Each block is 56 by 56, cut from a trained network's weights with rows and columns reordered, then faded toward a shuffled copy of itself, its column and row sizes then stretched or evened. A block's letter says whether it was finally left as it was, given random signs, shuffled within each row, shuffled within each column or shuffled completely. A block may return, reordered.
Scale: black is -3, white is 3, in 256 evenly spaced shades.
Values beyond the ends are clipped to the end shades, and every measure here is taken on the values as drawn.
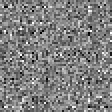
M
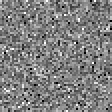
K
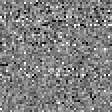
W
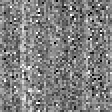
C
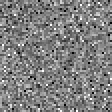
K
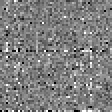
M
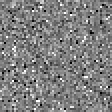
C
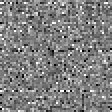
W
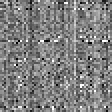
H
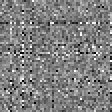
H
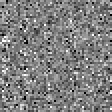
C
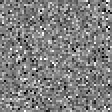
C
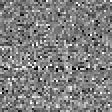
W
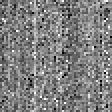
C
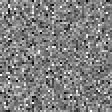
C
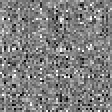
H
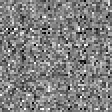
M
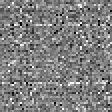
H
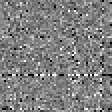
H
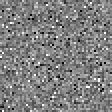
K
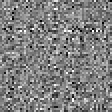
H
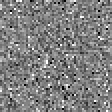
C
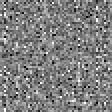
C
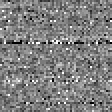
W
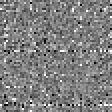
M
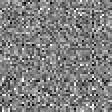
H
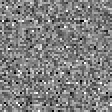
W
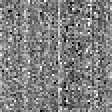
C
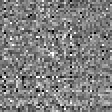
H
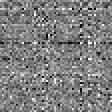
H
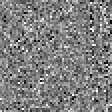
C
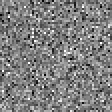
C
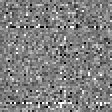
M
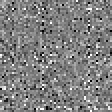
M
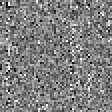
C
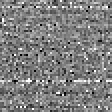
W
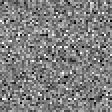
W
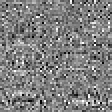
H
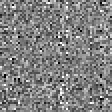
M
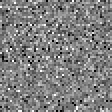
W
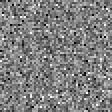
K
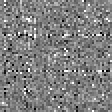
H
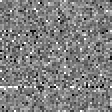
W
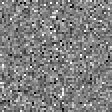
C
